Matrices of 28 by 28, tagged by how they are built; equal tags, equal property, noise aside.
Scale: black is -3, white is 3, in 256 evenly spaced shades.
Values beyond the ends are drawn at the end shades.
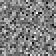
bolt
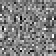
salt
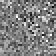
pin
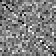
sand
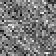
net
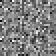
bolt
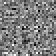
salt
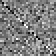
sand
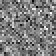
net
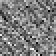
net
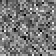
net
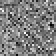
net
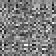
salt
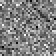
net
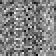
bolt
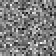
bolt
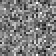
bolt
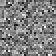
bolt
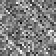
net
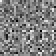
salt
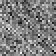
net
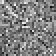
sand
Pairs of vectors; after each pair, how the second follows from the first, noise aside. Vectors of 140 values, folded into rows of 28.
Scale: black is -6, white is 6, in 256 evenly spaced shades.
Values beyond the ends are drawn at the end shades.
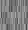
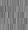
wrapped around, negated, shrunk.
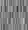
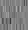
reversed, partly zeroed.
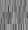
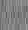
wrapped around, negated, shrunk.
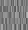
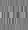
reversed, partly zeroed.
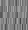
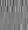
reversed, partly zeroed.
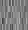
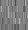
reversed, partly zeroed.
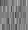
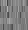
wrapped around, partly zeroed.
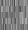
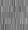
shrunk.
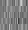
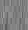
wrapped around, negated, shrunk.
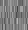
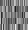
wrapped around, negated, scaled up.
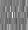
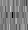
sign-scrambled.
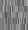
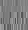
reversed, partly zeroed.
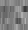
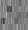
reversed, partly zeroed.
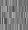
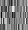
negated, scaled up.
